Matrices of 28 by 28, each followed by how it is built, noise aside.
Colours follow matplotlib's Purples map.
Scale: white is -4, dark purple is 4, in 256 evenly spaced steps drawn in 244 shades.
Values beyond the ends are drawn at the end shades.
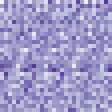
repeating columns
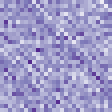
Toeplitz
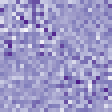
block diagonal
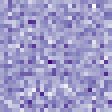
low rank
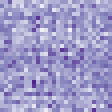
blocks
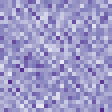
Toeplitz
